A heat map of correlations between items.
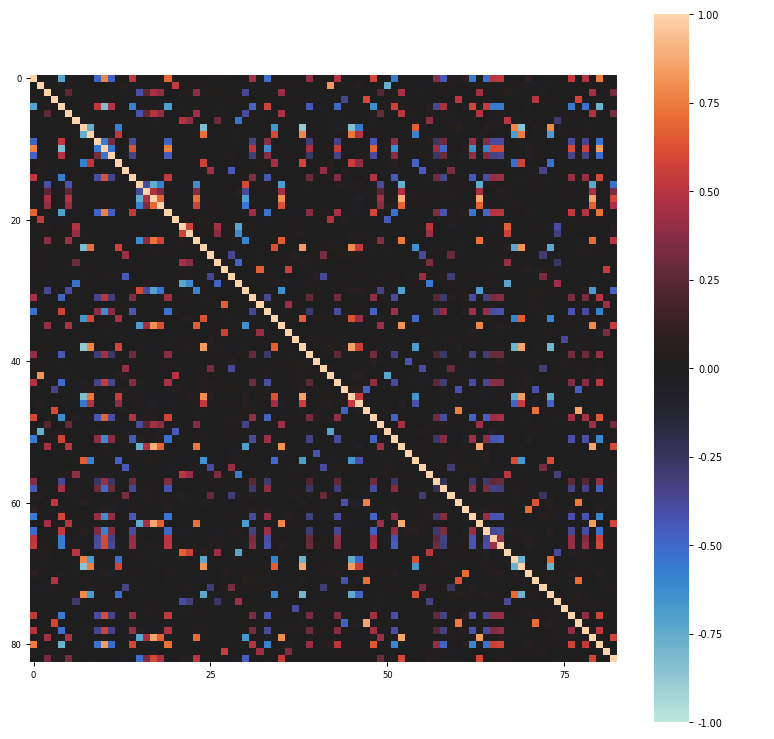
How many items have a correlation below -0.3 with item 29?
6
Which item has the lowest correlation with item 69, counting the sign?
7
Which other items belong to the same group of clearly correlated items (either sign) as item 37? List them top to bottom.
75
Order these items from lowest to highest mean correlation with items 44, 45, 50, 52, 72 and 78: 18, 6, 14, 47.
47, 6, 14, 18
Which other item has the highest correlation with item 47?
77
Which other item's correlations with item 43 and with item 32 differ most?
27
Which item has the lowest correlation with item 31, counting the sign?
4
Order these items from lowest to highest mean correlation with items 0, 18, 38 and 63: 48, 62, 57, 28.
62, 28, 57, 48
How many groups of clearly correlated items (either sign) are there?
11
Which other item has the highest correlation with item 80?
10
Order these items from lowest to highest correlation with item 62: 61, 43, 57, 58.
43, 57, 61, 58
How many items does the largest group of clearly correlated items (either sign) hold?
22
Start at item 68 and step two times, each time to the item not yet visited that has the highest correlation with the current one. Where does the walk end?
73
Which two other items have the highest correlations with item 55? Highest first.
28, 72
